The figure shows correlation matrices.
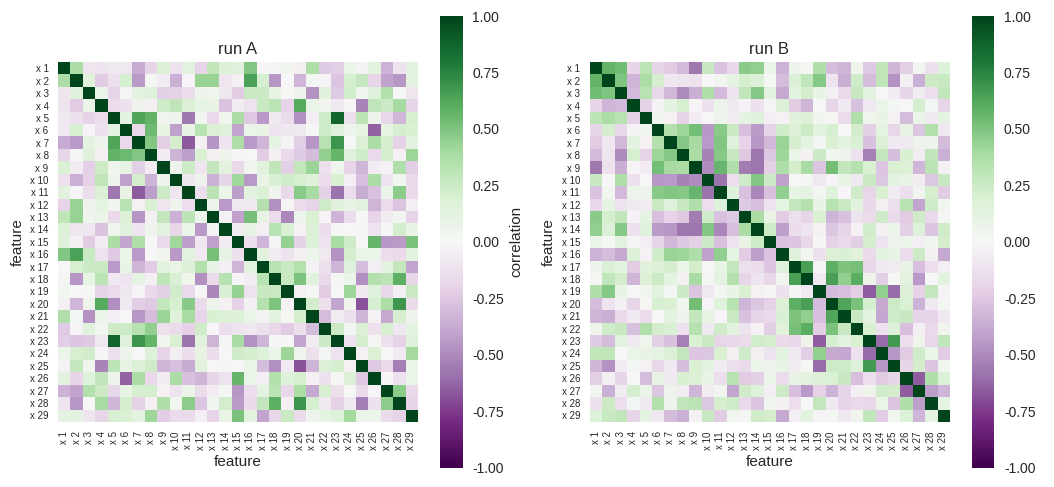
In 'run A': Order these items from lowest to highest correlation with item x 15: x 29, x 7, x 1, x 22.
x 22, x 1, x 7, x 29
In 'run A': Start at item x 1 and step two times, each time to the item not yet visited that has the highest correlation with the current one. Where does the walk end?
x 2
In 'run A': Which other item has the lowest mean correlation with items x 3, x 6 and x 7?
x 21
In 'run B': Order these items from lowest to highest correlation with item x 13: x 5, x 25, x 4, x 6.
x 6, x 25, x 4, x 5
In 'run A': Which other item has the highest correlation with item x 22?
x 8
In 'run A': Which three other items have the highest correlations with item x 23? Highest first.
x 5, x 7, x 8
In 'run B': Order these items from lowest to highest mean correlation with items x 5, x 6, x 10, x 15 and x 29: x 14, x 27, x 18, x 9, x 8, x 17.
x 8, x 27, x 9, x 17, x 18, x 14
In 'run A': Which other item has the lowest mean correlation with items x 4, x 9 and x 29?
x 25
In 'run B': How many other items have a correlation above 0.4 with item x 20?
5
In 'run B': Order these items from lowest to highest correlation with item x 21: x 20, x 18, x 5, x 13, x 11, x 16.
x 13, x 5, x 11, x 16, x 18, x 20
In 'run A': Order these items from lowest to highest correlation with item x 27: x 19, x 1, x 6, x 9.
x 1, x 19, x 9, x 6
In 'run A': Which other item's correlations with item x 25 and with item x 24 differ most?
x 20
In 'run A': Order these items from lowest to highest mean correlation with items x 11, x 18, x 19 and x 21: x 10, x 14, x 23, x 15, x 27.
x 23, x 27, x 15, x 10, x 14
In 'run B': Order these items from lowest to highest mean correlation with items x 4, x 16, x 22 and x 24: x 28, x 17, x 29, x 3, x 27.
x 29, x 3, x 28, x 17, x 27
